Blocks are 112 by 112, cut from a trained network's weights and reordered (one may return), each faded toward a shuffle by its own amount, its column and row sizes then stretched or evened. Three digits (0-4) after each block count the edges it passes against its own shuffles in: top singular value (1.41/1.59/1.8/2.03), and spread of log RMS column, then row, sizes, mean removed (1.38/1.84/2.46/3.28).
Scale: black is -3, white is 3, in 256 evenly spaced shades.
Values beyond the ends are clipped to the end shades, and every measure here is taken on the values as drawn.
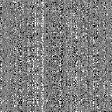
3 4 3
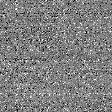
0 1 2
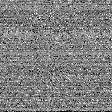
3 0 2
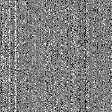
3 4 1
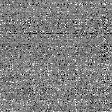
1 2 3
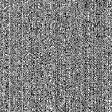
3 2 1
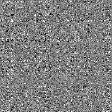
1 3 3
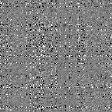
0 4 4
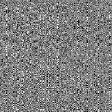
4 4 2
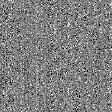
0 3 1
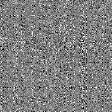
1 4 3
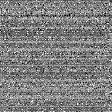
4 0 1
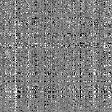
4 4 4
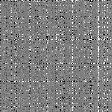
3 4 4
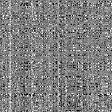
4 2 4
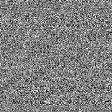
3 0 3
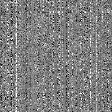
3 4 1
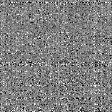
1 1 4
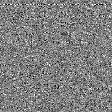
2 0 2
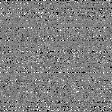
0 2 4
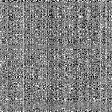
4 0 4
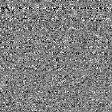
1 2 4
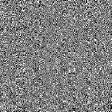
3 3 2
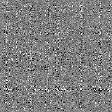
1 4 3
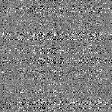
2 3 4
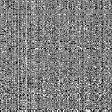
4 0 4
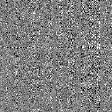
1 4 2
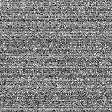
4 0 0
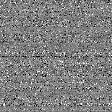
0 1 3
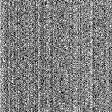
4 0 0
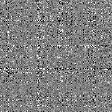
0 4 4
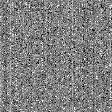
1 2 1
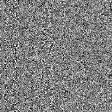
0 3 0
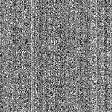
3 2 0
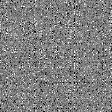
1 3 1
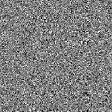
3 2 2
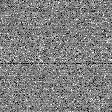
1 0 1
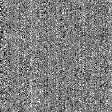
1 3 0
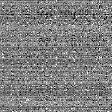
4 3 1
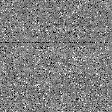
0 2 2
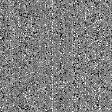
0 3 1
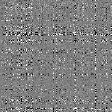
3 4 4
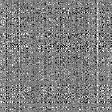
4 3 4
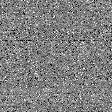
0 1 2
